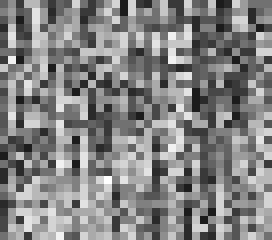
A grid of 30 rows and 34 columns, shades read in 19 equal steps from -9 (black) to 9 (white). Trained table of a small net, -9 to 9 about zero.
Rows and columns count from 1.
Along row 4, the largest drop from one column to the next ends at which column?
25
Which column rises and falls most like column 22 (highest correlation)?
33
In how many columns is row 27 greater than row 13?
16
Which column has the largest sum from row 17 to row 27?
11
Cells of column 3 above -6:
24
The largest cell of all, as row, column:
23, 14
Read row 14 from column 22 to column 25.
-5 7 0 -7
